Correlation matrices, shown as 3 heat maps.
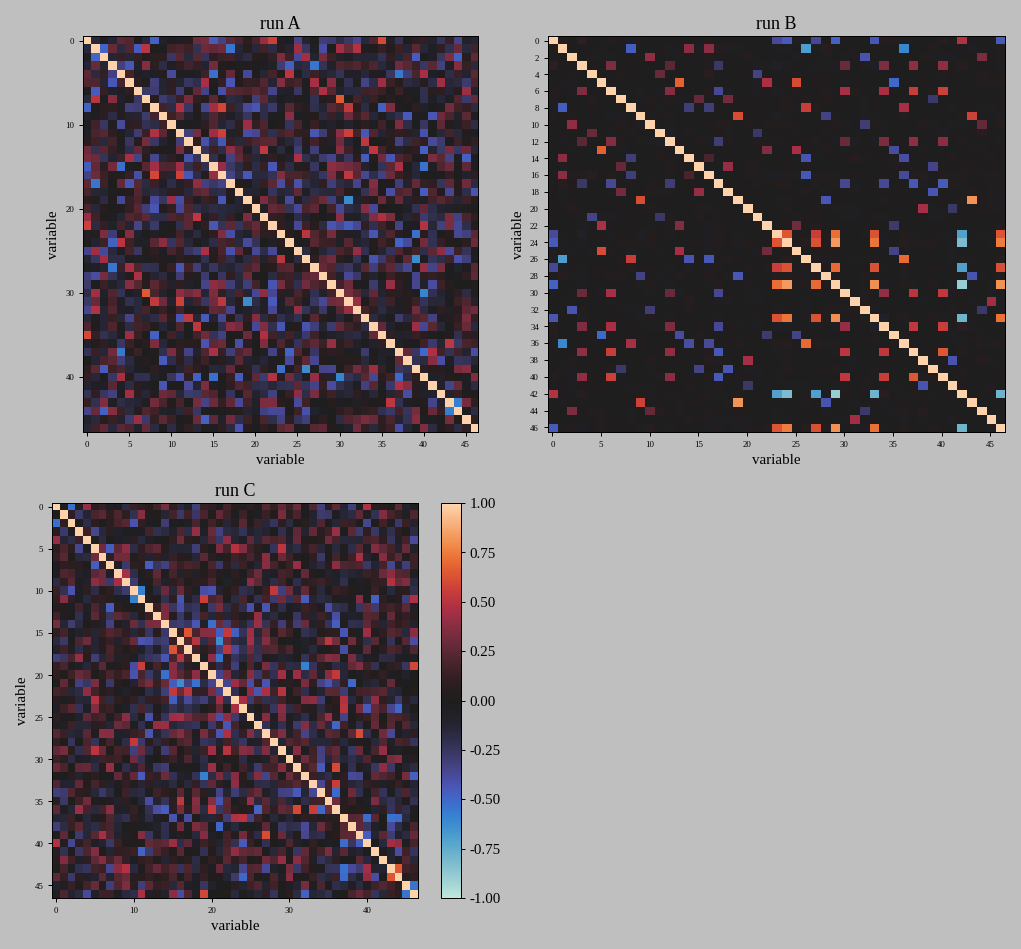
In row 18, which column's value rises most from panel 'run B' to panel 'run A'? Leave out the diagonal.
39
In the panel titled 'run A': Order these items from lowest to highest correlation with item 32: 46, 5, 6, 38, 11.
6, 5, 38, 11, 46
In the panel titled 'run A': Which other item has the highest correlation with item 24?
4
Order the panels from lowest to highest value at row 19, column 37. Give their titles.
run C, run B, run A
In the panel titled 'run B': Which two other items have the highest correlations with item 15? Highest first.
18, 7
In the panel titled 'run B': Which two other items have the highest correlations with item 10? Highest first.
2, 44
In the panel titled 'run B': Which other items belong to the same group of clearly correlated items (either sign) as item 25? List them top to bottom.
5, 13, 22, 35
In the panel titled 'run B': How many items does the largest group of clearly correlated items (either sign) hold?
8
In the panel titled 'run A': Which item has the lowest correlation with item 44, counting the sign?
43
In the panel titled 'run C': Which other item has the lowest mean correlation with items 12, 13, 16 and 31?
46
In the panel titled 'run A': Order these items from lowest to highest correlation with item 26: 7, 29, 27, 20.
7, 27, 20, 29
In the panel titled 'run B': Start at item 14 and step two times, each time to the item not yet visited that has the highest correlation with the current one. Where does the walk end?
16
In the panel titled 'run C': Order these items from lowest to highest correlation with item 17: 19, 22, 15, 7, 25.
19, 7, 25, 22, 15
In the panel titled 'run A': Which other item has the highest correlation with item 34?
13
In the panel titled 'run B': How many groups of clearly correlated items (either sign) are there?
10
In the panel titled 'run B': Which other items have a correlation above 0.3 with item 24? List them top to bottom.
23, 27, 29, 33, 46
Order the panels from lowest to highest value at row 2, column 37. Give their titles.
run A, run B, run C
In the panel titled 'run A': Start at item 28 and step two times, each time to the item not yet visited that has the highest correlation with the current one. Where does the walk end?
45
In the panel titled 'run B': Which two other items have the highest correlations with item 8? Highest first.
26, 36
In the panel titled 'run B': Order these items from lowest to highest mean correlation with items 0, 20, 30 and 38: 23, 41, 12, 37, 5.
41, 23, 5, 12, 37
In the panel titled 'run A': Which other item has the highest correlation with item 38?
41
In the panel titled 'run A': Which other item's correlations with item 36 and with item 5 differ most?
14
